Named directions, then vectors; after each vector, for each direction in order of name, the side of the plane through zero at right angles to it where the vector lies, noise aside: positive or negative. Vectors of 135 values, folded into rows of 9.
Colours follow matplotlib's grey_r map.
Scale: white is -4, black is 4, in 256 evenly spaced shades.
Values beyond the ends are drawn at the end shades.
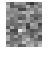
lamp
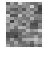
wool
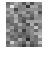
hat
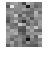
positive, negative, negative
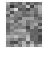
negative, positive, negative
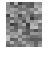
positive, positive, negative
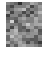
negative, negative, negative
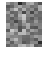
negative, negative, negative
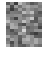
negative, positive, positive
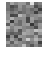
negative, negative, positive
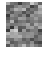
negative, negative, negative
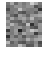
negative, negative, positive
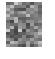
positive, positive, positive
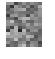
negative, negative, negative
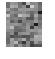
positive, negative, positive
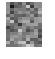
negative, positive, negative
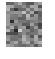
positive, positive, positive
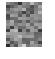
negative, negative, negative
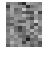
positive, negative, negative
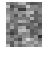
negative, positive, positive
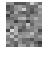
negative, negative, negative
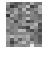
negative, positive, negative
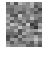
negative, negative, positive
